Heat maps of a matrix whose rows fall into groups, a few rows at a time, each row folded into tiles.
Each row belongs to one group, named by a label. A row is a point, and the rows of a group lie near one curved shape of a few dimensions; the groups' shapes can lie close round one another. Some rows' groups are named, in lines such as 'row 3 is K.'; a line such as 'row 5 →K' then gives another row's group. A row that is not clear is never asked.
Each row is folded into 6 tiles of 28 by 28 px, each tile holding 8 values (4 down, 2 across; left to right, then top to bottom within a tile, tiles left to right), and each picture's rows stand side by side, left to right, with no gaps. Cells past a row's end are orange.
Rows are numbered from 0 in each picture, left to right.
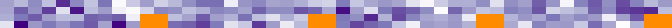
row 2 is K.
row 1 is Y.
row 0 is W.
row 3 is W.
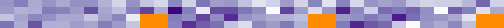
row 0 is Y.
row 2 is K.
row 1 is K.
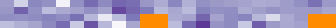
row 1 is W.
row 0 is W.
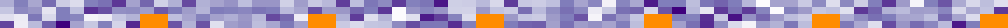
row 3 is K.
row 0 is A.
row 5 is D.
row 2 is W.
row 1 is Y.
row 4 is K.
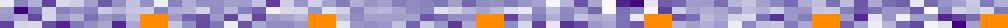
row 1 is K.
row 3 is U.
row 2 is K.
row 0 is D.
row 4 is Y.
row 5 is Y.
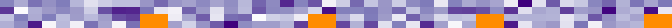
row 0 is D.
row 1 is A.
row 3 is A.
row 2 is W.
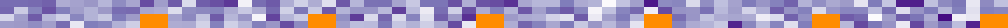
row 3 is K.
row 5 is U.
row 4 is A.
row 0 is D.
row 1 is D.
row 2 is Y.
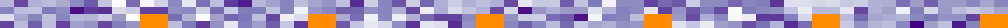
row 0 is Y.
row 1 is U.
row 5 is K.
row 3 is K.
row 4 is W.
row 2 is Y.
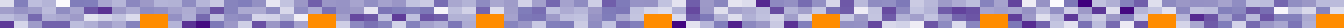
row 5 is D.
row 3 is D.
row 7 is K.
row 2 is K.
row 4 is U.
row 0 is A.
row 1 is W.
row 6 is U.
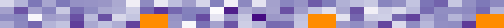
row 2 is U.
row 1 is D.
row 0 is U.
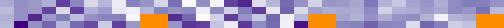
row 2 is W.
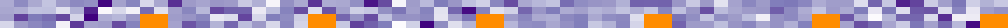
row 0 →K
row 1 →K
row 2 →Y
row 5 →U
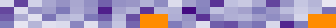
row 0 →A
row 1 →D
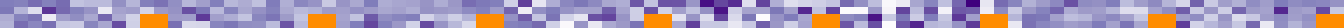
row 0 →K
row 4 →D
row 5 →U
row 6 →W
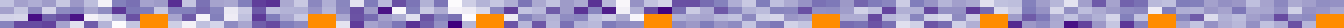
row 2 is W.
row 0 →W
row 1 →W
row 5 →Y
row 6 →U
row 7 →Y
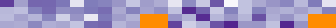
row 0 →D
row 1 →D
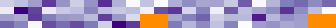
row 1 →D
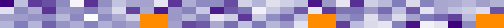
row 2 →Y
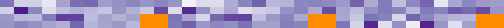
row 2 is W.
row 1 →K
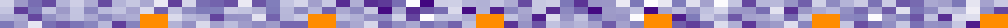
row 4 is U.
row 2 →D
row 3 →Y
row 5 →U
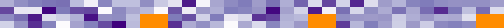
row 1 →A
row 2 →A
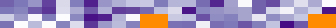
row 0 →W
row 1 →D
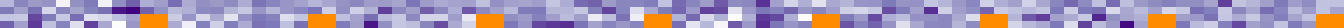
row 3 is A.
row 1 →W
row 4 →W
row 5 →Y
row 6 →K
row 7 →D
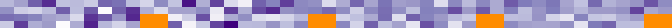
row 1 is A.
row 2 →W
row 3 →D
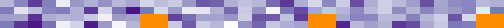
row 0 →Y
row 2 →U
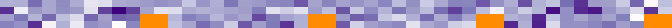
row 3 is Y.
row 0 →D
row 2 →D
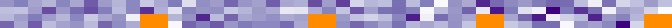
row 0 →Y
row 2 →K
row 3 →K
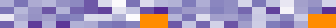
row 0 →Y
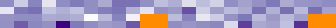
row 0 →A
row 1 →U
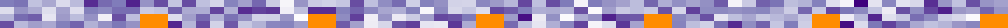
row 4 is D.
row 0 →U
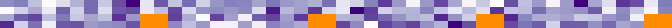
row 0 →U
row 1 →A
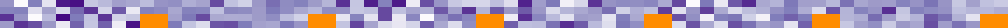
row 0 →U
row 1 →D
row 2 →D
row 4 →A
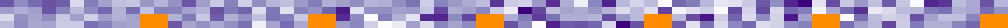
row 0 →D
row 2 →A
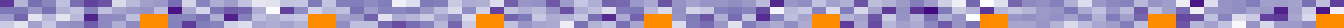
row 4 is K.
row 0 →W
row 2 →D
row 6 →Y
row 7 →A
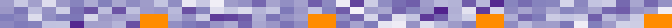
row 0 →U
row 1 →K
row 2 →A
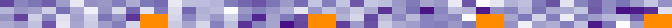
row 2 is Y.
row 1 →K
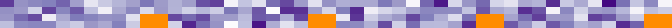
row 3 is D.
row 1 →Y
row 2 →U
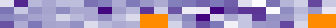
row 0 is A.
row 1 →K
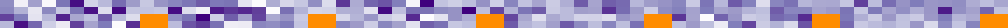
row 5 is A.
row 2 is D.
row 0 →U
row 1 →K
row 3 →A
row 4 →A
